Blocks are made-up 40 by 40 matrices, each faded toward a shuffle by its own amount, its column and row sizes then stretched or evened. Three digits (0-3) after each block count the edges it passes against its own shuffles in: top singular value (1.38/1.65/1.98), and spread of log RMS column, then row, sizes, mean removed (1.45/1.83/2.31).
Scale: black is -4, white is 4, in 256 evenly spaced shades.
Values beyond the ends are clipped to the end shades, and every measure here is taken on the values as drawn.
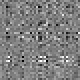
3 2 3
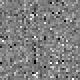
0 2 1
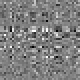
3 2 3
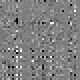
2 3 2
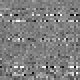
3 0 3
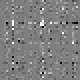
2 3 1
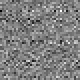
2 0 2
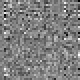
2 2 1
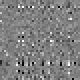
3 2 2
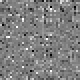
2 1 1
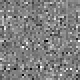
1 1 2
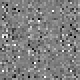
1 2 1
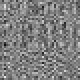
3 2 0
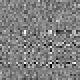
3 1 3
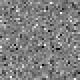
0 0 0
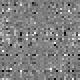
2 2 3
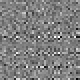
3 2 3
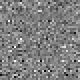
1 0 2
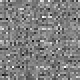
2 0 3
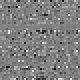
1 0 3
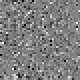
1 1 0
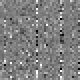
2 3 0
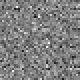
2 0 1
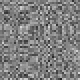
3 2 1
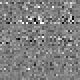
1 1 3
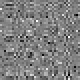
3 0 1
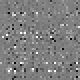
1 2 2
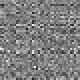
3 1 2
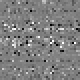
1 1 3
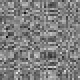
3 1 0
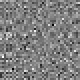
3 1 0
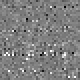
1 0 2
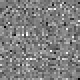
2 0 1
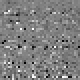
1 1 3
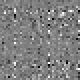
0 2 2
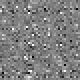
0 2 2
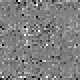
0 1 2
